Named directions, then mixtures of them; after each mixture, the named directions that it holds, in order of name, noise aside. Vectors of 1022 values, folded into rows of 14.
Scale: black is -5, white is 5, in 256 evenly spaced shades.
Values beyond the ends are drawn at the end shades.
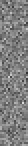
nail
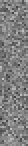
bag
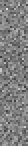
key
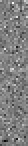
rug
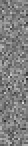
nail.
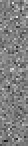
rug.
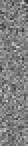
bag, key, rug.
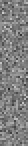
bag, nail, rug.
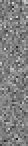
nail, rug.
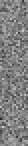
bag.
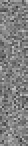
bag.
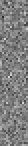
nail.
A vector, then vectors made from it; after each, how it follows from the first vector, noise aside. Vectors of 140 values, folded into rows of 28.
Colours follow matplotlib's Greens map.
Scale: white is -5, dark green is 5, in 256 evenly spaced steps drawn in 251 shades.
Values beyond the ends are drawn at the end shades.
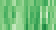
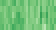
negated, shrunk.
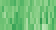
negated, shrunk.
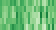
negated.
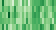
reversed, negated.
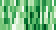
scaled up.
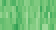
negated, shrunk.
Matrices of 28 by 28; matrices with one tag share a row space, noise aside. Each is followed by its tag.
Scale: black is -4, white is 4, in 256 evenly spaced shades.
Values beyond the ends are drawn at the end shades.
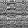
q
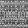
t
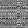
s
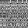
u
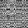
q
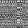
s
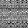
u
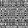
t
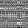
s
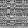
q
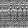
u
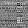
s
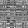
q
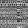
s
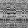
q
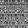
t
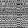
s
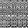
u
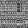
s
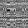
q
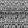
t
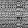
s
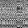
s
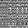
u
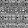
t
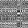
s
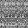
t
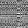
s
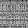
u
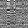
q
